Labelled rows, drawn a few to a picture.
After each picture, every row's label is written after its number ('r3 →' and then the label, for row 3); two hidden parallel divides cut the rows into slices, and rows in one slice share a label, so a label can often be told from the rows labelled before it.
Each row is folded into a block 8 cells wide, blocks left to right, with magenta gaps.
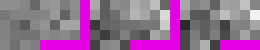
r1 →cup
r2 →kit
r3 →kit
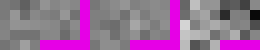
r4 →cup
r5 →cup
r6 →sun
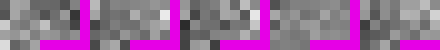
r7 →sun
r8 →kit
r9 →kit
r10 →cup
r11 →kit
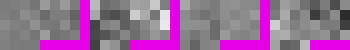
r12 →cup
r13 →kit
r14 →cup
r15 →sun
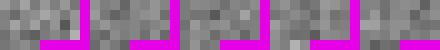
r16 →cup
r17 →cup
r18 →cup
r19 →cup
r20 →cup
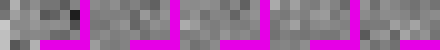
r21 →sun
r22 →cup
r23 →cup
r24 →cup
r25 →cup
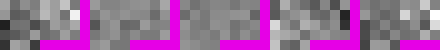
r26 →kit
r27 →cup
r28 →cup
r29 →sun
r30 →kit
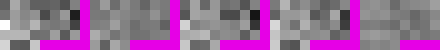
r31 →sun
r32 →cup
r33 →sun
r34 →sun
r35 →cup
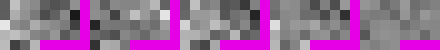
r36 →sun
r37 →kit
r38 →sun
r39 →sun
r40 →cup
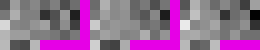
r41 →sun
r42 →sun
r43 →sun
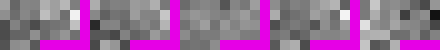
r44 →kit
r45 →kit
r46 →cup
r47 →kit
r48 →sun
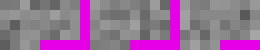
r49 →cup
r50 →cup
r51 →cup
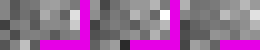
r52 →kit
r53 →kit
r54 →kit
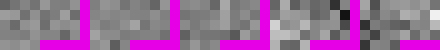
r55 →cup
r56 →cup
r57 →cup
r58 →sun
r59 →kit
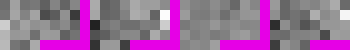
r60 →sun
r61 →kit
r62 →cup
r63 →kit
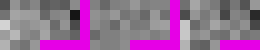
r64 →sun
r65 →cup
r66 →sun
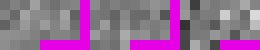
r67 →cup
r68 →cup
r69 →kit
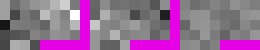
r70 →kit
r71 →sun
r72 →cup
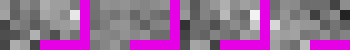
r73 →kit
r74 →cup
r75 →kit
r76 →sun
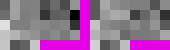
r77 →sun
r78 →sun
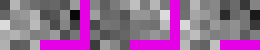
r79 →sun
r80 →kit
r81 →sun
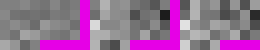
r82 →cup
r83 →sun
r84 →sun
